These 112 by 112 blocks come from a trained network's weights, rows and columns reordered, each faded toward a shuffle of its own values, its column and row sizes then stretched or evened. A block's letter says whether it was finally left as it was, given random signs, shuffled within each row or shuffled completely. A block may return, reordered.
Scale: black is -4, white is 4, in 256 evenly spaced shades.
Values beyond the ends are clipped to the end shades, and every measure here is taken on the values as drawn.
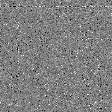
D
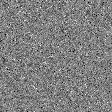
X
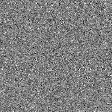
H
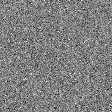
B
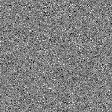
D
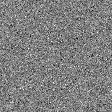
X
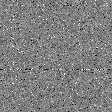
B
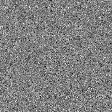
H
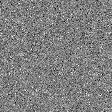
B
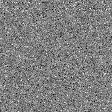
B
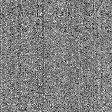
D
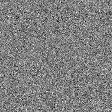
B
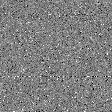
B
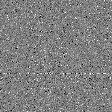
D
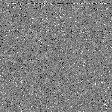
H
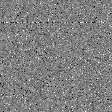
B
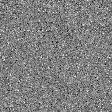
B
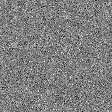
H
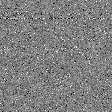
B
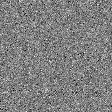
B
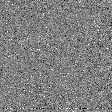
H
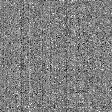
D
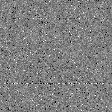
H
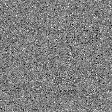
H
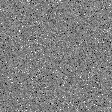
X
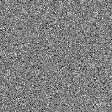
D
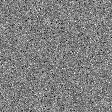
X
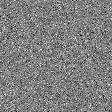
X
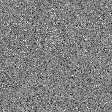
B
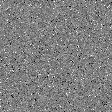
X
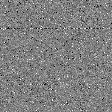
H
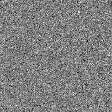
H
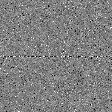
D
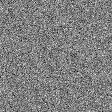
X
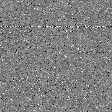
B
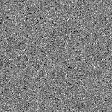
D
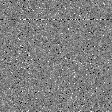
D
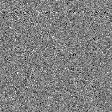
D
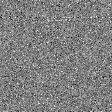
H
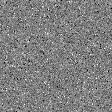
X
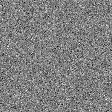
X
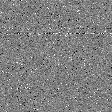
B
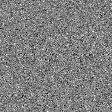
B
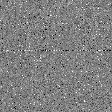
H
